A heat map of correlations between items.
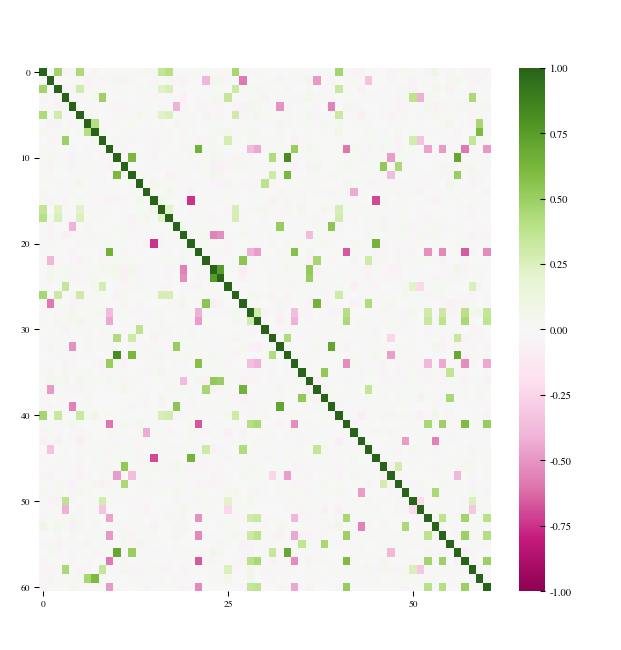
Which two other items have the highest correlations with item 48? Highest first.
11, 46
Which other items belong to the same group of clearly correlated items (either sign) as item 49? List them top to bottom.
43, 53
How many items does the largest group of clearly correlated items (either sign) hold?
10
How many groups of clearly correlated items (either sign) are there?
14
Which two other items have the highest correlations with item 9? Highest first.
21, 34
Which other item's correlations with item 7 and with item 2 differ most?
59
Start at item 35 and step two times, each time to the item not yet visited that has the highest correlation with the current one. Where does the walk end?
55
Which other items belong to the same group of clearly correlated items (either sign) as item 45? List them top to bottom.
15, 20
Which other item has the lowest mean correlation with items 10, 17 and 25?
47
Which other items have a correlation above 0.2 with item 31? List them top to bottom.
10, 12, 33, 56
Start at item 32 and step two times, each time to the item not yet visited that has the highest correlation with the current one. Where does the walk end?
18
